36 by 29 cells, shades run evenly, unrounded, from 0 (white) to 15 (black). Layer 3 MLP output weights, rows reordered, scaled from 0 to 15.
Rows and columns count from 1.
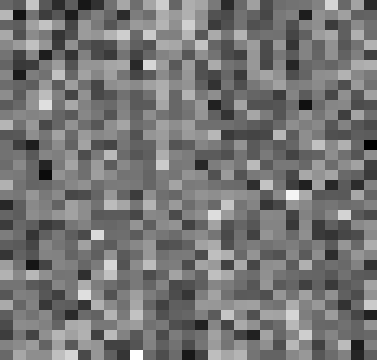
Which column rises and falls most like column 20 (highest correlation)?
28
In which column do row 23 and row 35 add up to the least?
17
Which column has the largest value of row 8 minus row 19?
2
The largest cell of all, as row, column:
15, 29
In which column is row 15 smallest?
25
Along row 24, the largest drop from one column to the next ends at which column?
8
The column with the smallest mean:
13
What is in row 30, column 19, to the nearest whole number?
10
